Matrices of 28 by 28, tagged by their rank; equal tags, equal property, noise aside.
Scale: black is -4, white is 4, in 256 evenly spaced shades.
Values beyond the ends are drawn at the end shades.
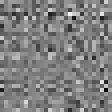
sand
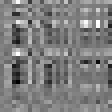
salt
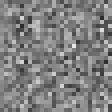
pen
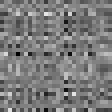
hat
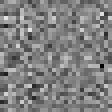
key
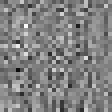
key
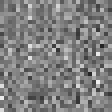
pen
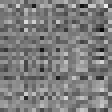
hat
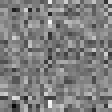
sand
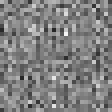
key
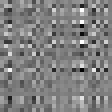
salt
